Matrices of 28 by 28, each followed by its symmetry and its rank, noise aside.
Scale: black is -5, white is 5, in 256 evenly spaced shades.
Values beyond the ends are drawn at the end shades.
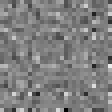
antisymmetric, rank four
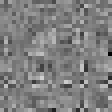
symmetric, rank three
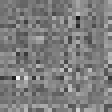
no symmetry, rank four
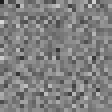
no symmetry, rank five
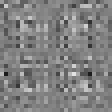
no symmetry, rank three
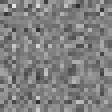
no symmetry, rank three
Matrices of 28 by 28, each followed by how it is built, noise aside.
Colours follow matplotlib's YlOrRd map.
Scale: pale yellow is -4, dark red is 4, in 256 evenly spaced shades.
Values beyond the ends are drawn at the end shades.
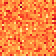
uneven columns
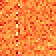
uneven columns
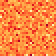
low rank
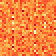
uneven columns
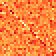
diagonal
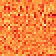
low rank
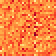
uneven columns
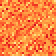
Hankel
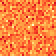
noise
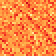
Toeplitz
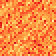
Hankel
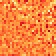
upper triangular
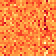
uneven columns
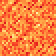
Hankel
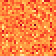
uneven columns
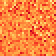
upper triangular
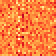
uneven columns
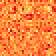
low rank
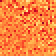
upper triangular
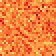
Toeplitz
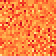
block diagonal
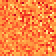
upper triangular
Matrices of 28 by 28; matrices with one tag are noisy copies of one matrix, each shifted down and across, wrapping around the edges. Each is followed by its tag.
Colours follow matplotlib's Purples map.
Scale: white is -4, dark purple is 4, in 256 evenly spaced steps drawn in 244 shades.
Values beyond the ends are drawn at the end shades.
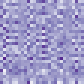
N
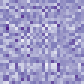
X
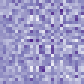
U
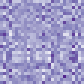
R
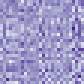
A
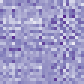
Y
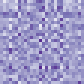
R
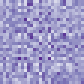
U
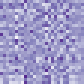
R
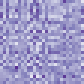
A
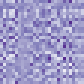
X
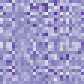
X
